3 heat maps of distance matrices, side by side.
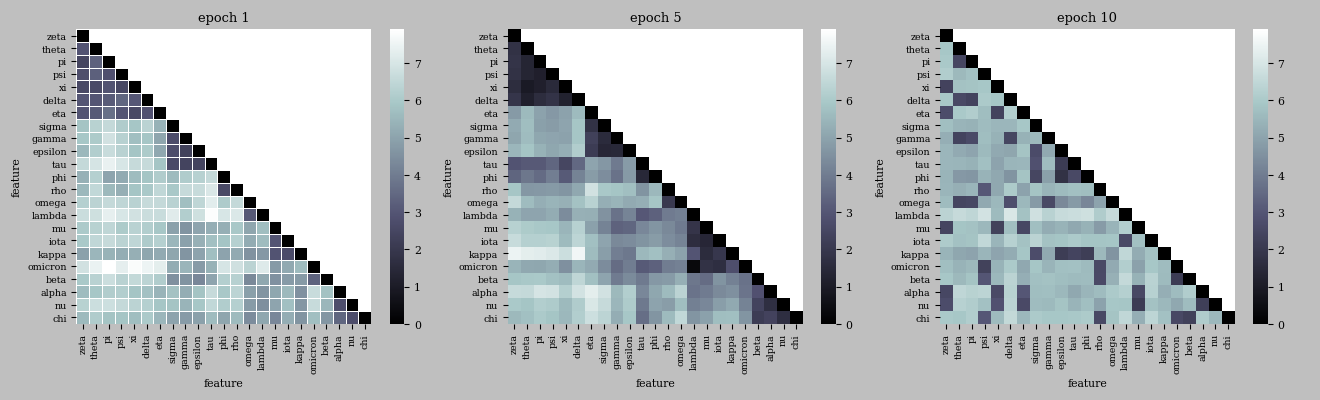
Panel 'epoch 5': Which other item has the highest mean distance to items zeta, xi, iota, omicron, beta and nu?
eta
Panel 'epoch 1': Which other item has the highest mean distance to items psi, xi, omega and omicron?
tau
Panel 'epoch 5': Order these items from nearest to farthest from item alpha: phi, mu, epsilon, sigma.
mu, phi, epsilon, sigma
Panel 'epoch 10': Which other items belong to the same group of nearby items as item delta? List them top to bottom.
theta, pi, gamma, omega
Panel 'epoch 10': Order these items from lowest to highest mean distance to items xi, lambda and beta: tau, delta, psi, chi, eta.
eta, chi, psi, tau, delta
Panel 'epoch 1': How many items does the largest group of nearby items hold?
7
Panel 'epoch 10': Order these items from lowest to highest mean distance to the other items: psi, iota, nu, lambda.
nu, psi, iota, lambda
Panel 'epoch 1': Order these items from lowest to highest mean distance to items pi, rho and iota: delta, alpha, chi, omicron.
delta, chi, alpha, omicron
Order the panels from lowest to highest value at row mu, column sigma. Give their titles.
epoch 5, epoch 1, epoch 10
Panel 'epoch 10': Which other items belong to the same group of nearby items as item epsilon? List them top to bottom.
sigma, tau, phi, kappa
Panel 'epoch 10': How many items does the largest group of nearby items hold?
6
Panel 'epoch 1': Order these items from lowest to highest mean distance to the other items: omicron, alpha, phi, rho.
alpha, phi, rho, omicron
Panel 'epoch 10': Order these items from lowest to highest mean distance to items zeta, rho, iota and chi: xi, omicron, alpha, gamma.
omicron, xi, alpha, gamma
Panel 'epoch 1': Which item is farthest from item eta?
omicron
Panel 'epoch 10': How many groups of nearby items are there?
5
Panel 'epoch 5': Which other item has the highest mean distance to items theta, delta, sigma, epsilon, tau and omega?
alpha
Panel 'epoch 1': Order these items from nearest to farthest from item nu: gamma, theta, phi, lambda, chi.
chi, lambda, gamma, phi, theta
